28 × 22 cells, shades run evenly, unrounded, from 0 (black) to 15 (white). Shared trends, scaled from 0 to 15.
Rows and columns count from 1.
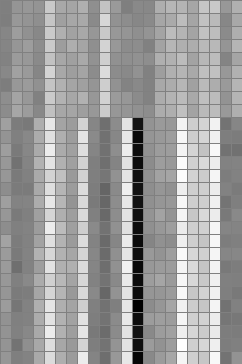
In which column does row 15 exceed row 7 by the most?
12
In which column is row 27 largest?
17
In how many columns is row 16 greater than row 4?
11
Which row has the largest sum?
8
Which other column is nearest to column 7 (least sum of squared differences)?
15
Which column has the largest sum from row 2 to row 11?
5
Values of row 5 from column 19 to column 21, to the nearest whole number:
11 11 8
